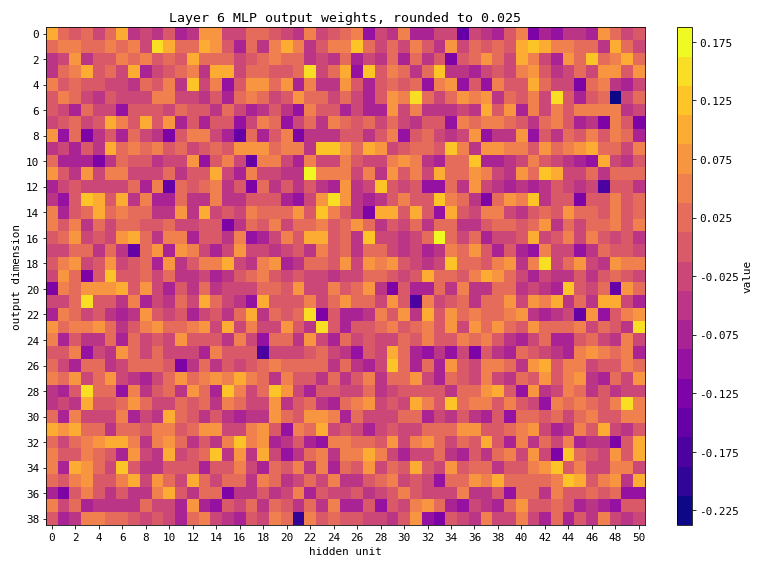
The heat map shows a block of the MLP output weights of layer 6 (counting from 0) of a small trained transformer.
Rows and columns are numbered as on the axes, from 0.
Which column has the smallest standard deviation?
30
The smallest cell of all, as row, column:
5, 48
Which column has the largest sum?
29
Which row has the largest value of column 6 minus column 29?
20
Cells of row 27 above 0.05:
9
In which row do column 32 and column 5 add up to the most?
19
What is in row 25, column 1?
0
